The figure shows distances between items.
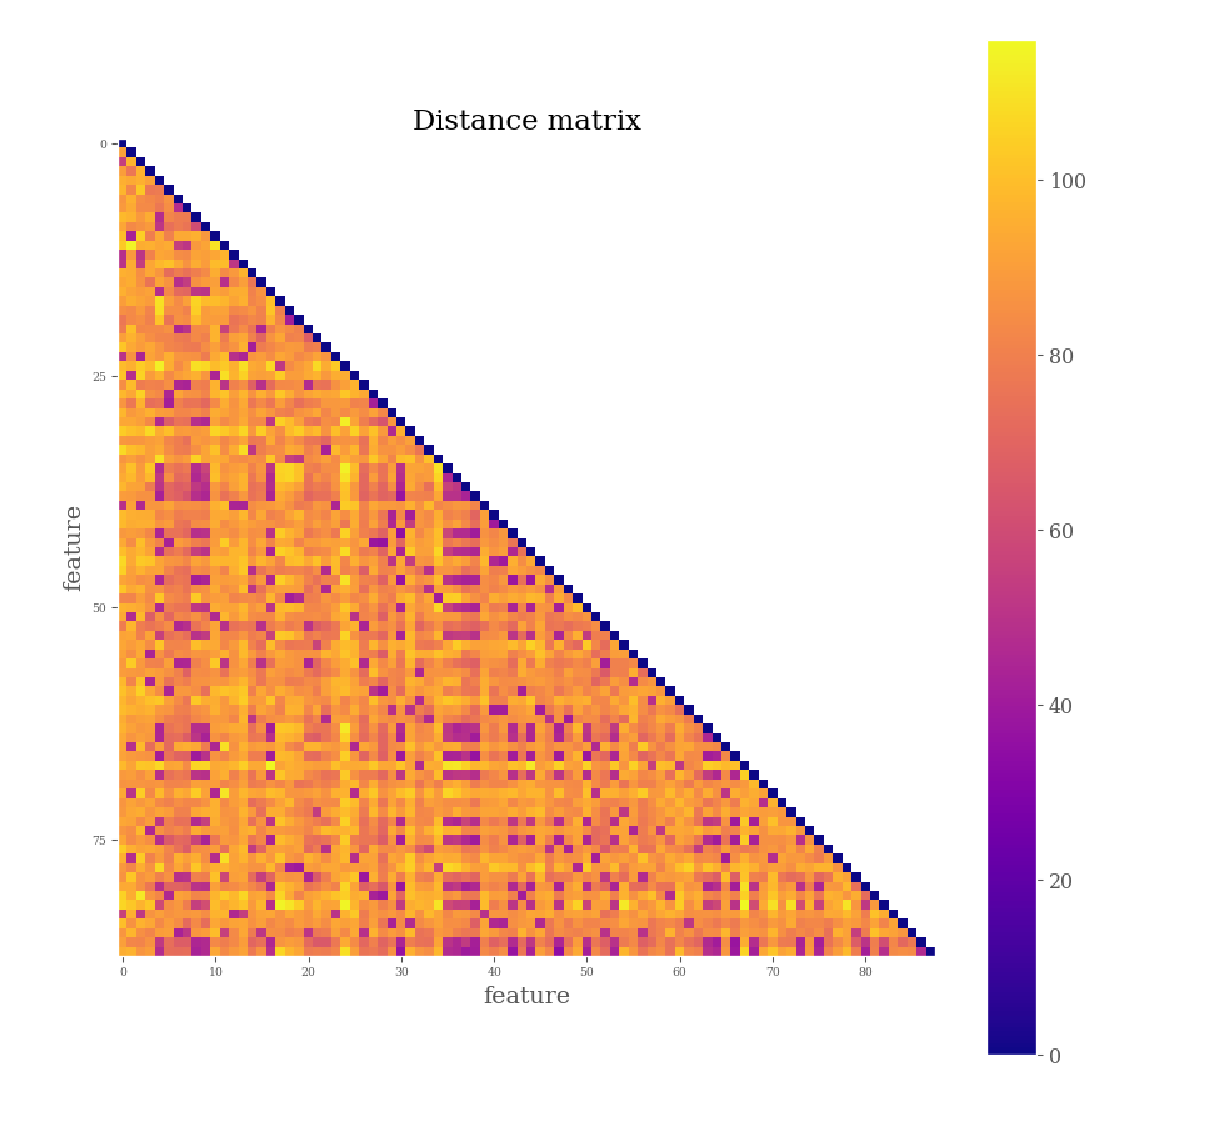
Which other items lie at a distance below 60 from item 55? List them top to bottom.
3, 58, 74
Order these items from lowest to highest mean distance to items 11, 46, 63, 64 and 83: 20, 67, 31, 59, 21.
20, 21, 59, 31, 67
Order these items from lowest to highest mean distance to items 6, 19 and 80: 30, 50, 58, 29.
30, 50, 58, 29
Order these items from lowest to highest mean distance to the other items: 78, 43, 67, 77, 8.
8, 43, 77, 78, 67
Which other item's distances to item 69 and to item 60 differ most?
71
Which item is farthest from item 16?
67
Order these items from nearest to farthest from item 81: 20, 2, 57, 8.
8, 20, 57, 2
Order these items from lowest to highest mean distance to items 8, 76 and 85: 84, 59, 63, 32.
63, 32, 84, 59
